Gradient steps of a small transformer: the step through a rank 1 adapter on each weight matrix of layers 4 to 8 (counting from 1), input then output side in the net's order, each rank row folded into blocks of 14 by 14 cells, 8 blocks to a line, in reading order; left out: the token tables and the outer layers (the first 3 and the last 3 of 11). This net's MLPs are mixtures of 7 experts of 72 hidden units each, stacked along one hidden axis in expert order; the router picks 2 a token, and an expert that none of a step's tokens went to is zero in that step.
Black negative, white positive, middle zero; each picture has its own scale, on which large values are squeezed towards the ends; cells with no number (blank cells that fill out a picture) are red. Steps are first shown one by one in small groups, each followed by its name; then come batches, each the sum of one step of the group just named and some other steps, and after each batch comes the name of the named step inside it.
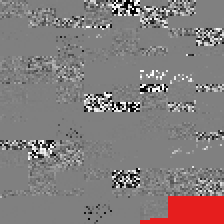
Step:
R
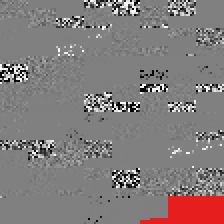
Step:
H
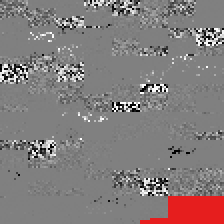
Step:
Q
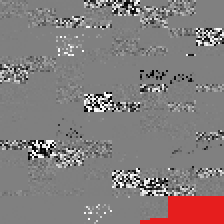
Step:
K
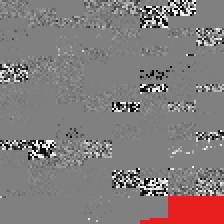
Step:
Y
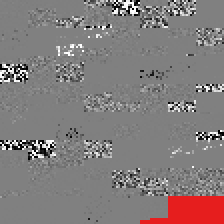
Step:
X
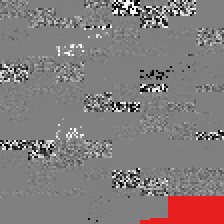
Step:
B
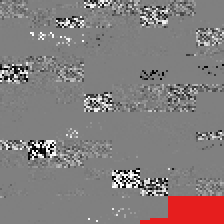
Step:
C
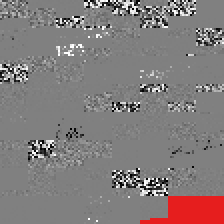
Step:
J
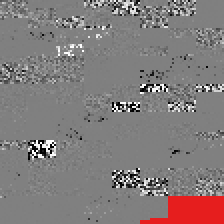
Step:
J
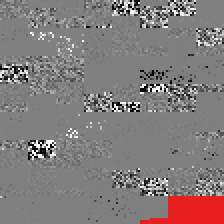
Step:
Y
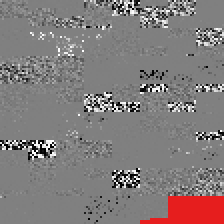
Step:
H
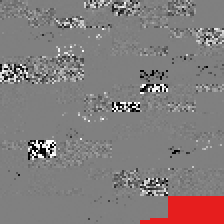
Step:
Q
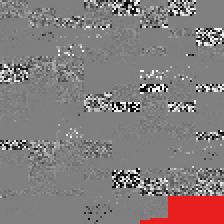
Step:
R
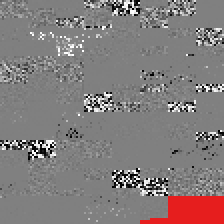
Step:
X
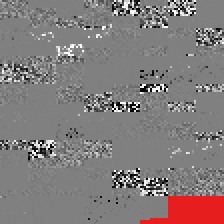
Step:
J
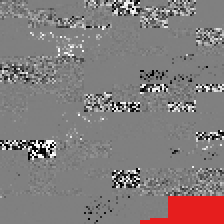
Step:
H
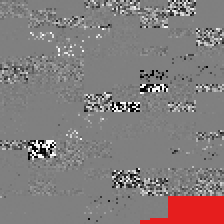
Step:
H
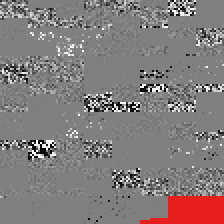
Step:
H
